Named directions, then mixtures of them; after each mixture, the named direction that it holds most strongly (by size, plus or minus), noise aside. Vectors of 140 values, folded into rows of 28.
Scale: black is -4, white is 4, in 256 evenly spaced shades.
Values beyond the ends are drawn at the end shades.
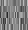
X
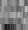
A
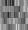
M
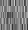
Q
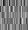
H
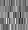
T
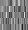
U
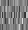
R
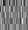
H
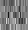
T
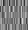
H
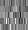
T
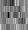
M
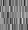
H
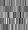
T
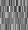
U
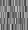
Q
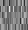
H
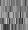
T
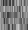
M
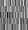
X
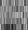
A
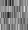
M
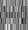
H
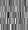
T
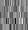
T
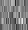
T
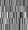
X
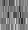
T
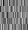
H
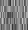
Q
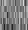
X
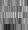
A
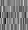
X
